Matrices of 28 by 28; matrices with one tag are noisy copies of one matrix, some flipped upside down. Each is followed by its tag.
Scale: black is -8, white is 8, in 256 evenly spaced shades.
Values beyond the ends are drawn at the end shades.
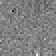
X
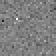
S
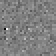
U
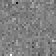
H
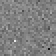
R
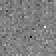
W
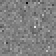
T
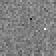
W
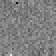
H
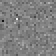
S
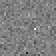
T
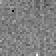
X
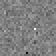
T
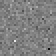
R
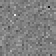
R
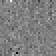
H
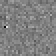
U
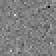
R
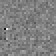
U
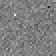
R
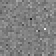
W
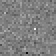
T
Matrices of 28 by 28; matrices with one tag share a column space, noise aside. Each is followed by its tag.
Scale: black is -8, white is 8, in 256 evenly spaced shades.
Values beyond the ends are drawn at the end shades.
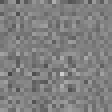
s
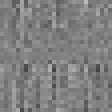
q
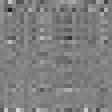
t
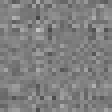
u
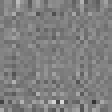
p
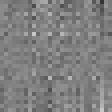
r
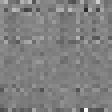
t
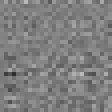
s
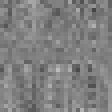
q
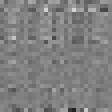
t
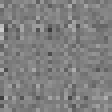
u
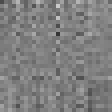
r
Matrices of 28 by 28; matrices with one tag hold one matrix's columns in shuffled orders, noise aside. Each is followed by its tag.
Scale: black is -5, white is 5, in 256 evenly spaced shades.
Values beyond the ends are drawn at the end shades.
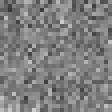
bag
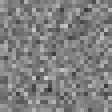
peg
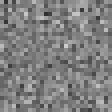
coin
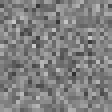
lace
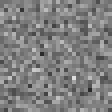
peg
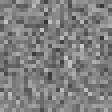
lace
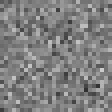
peg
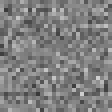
peg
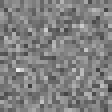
peg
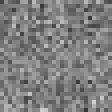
bag
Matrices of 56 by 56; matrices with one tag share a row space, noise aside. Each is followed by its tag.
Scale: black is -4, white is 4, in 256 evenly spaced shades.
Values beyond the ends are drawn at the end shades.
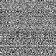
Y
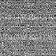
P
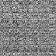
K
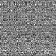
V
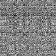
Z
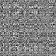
K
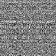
Z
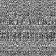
Z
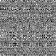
Z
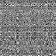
Y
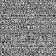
P
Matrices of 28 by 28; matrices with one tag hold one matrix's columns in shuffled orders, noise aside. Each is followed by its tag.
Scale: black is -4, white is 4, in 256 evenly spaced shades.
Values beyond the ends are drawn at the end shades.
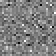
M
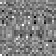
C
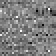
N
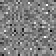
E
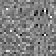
N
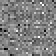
E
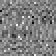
C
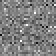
M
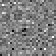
E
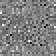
M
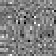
C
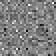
E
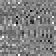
C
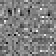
N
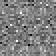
M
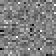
E
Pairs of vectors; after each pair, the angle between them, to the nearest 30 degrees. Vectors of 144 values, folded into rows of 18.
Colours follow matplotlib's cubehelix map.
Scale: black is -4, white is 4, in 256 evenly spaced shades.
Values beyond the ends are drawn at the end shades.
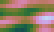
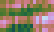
30 degrees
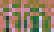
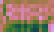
60 degrees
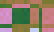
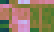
120 degrees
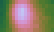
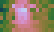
30 degrees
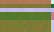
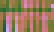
120 degrees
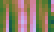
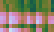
120 degrees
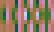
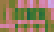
60 degrees
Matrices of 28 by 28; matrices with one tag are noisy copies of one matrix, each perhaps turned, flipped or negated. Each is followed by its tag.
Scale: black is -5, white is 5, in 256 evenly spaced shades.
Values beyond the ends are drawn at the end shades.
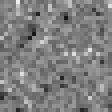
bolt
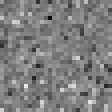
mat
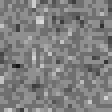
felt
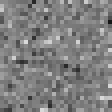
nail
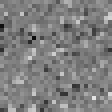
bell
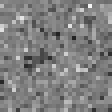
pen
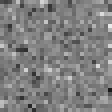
nail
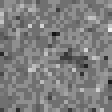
pen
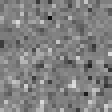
mat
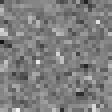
bell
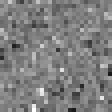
felt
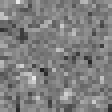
bolt
